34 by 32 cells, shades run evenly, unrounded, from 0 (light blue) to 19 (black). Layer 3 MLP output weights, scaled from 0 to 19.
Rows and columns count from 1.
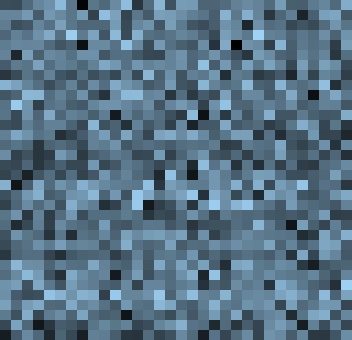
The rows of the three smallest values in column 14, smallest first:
19, 8, 20
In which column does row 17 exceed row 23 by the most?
24
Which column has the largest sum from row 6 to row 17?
32
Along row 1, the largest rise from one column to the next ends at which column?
13
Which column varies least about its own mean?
17
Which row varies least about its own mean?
25
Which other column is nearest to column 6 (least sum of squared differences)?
11
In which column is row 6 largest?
2
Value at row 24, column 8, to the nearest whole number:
9
